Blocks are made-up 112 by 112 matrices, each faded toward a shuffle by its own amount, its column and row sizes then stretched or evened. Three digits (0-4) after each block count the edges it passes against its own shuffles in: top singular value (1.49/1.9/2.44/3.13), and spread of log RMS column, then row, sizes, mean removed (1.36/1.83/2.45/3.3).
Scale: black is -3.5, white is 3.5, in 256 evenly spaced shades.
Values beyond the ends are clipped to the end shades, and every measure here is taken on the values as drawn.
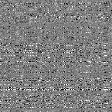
3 1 4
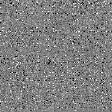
0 2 3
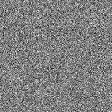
2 1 0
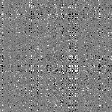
3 4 3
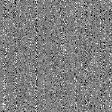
1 4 0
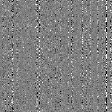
3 4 1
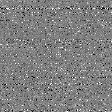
0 1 4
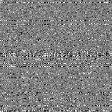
3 0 4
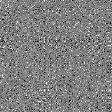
2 1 2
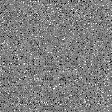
2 0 2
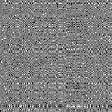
4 1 3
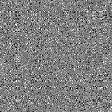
3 1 2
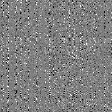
2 4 0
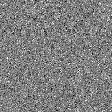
2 0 0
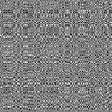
4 1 4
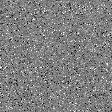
0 1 1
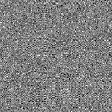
3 1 2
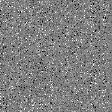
0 3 0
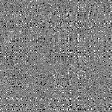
3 3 3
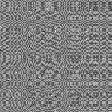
4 1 1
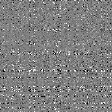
2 3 4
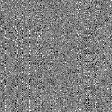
3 3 0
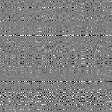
4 2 4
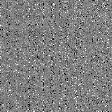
1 3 0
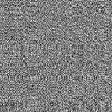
3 1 1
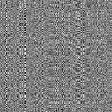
4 4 0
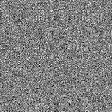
2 0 1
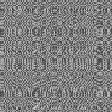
4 0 2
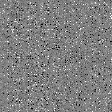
0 3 1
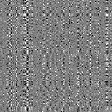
4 4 1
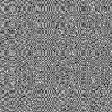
4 1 1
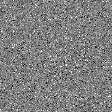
0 2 1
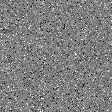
0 1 0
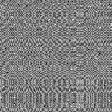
4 2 1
